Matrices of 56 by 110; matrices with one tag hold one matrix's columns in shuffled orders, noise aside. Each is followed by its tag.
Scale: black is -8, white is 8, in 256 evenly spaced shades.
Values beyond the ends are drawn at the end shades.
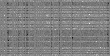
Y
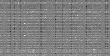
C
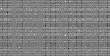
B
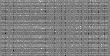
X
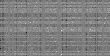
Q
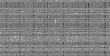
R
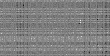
R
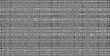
B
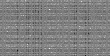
X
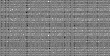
B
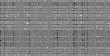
Y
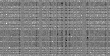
Y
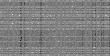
Y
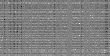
C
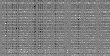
C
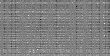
C
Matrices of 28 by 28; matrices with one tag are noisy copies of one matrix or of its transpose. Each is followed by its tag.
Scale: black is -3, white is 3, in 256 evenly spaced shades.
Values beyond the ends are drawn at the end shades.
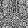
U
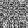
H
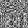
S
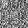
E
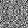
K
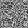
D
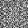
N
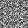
N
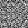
N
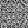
N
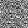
K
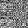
U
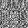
E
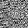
E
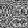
S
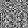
S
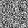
D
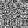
H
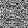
K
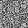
D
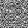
K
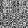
U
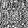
E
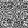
D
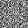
N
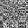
H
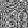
S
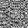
E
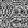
S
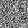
D
